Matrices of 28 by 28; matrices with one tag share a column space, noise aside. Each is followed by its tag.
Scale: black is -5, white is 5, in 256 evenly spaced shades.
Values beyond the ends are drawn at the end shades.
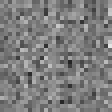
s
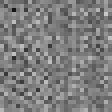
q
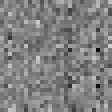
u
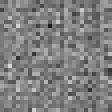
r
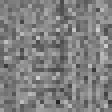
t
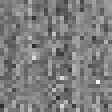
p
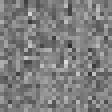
s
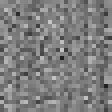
q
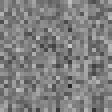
u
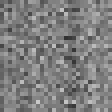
q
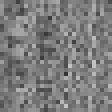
p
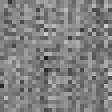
r
